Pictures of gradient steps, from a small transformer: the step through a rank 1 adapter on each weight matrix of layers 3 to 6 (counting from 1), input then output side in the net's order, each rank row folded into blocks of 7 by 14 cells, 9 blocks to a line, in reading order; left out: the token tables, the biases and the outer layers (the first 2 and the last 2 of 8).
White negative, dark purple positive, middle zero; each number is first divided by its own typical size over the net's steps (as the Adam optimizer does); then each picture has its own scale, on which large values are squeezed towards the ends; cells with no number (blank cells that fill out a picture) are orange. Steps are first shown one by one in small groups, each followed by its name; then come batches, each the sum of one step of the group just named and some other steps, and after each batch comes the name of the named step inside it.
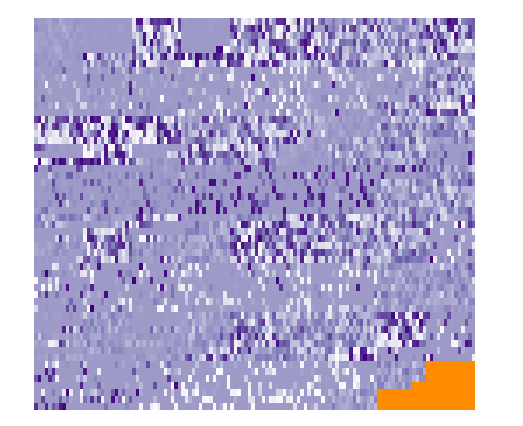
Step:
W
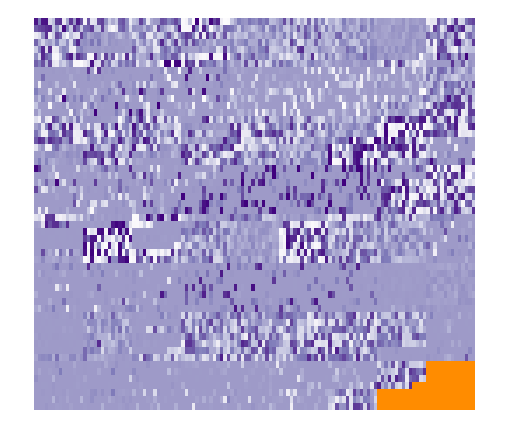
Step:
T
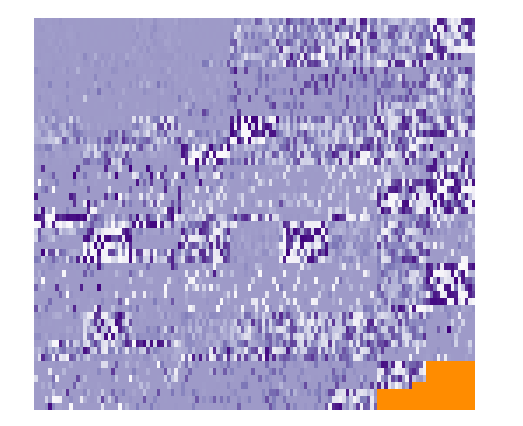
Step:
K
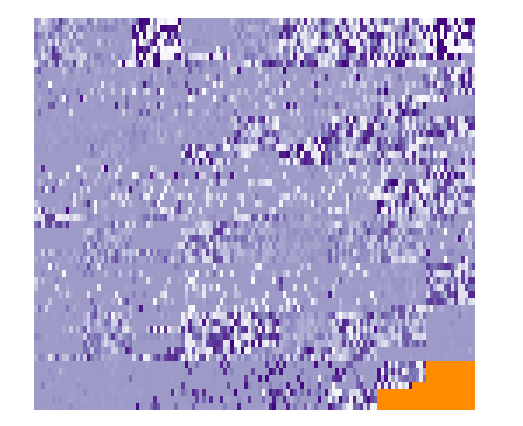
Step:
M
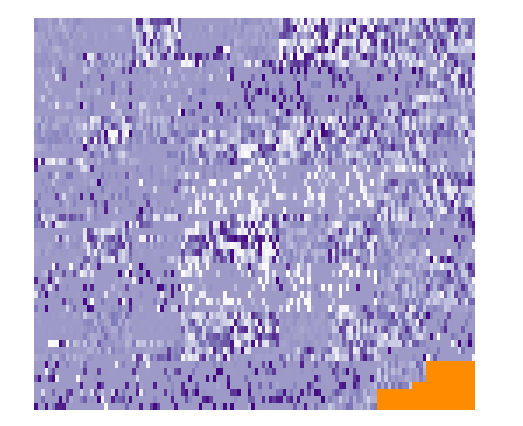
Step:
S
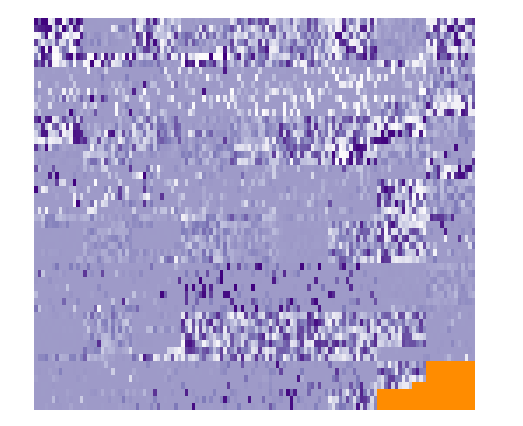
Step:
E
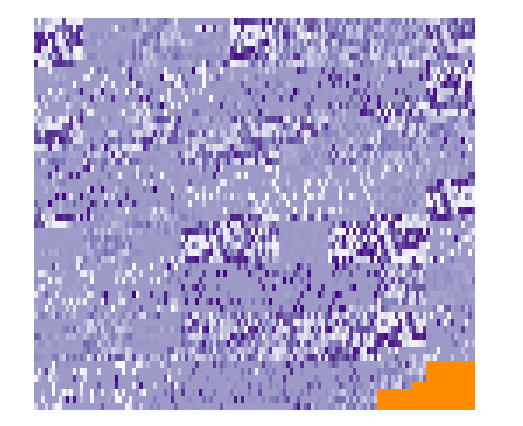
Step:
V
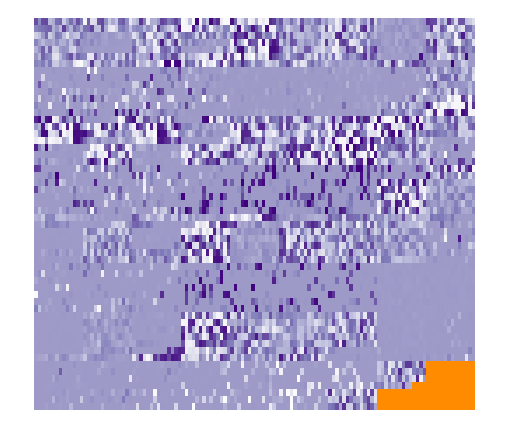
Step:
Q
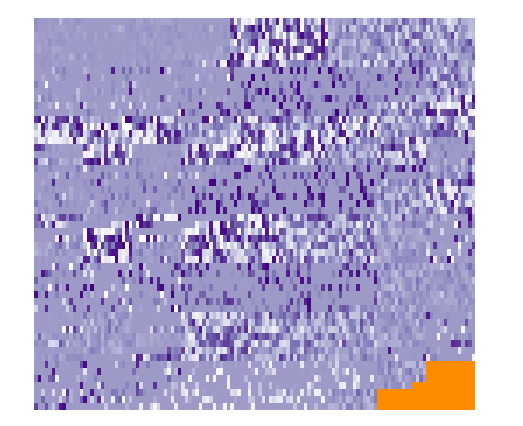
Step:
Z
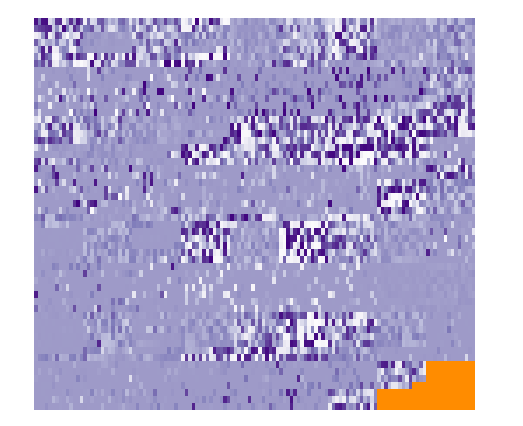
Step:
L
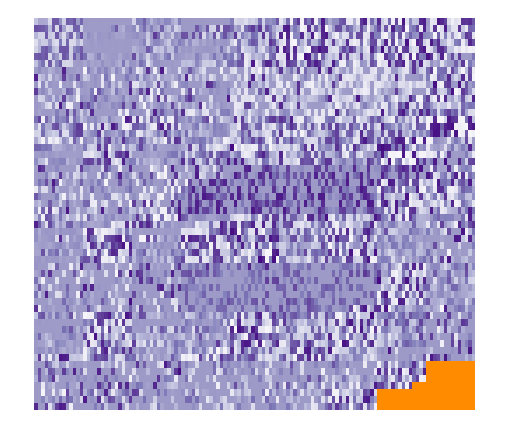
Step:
Z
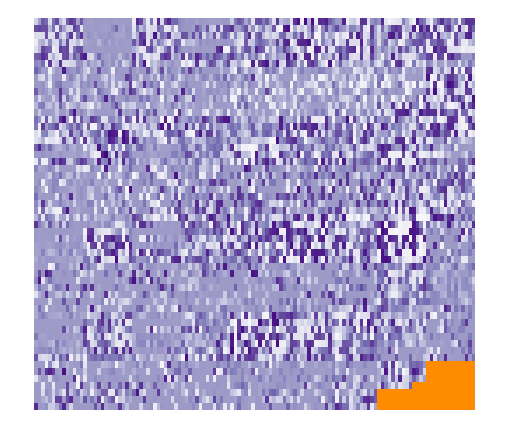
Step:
W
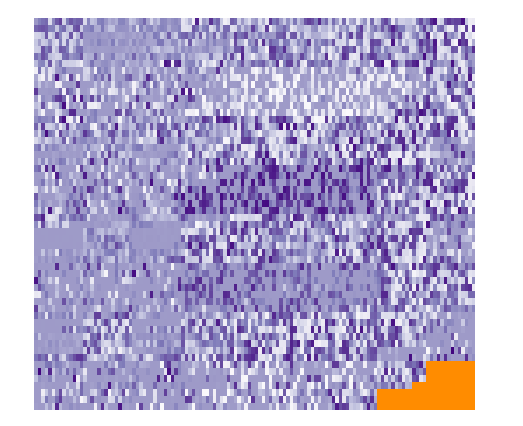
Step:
Q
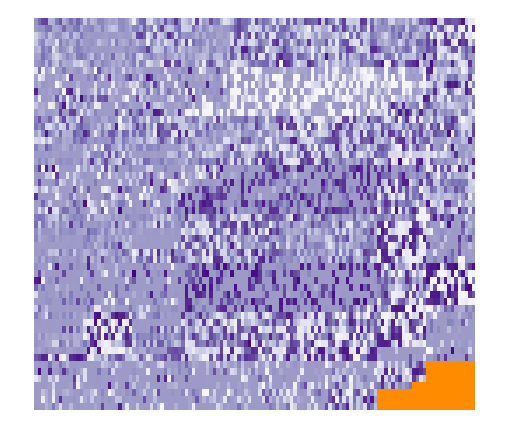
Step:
Q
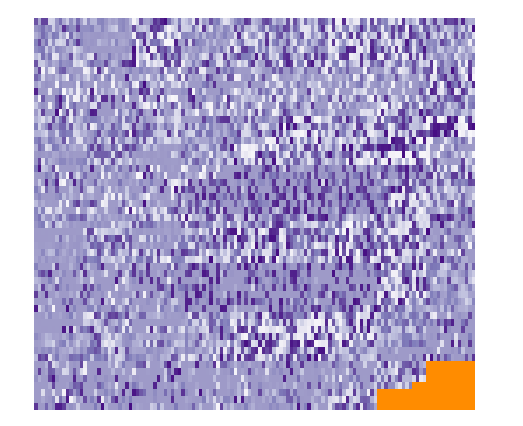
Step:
L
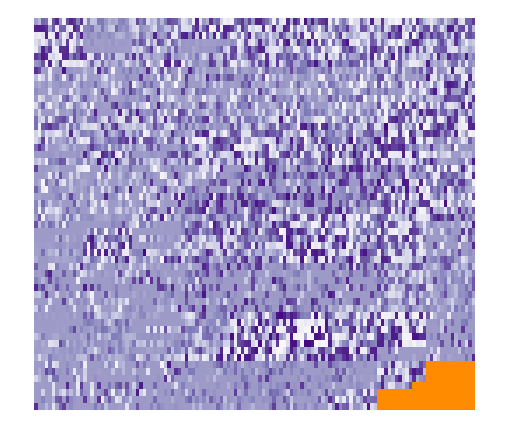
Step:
T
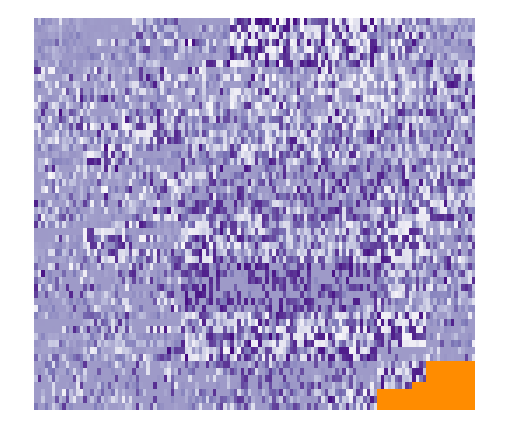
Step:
Z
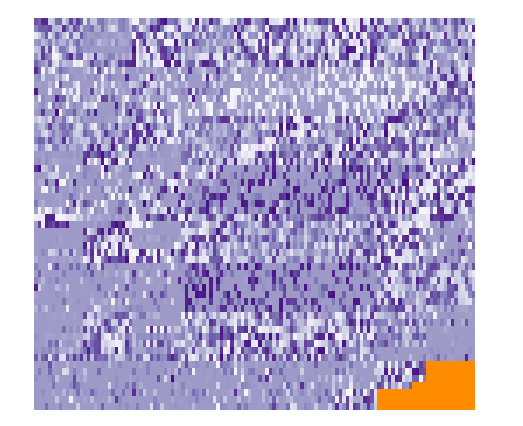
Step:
T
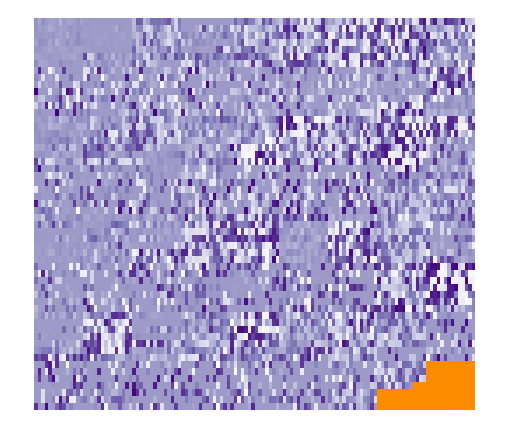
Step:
S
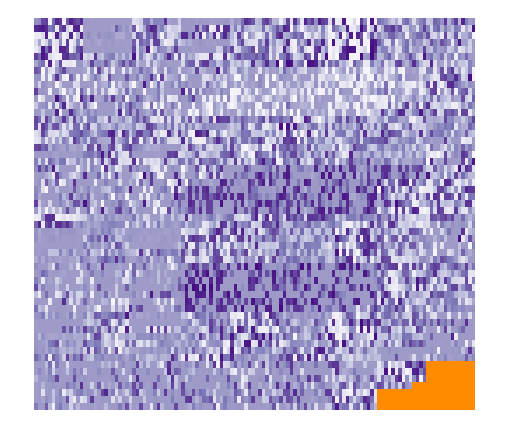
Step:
E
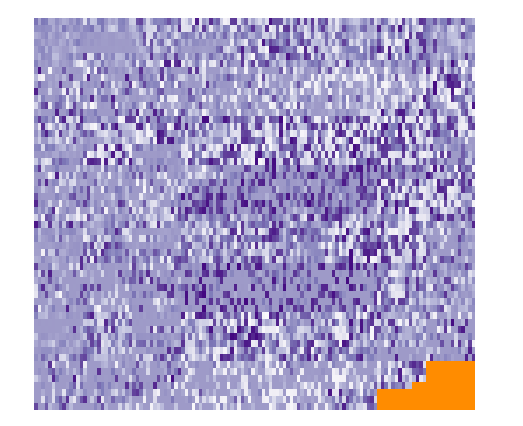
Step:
Q
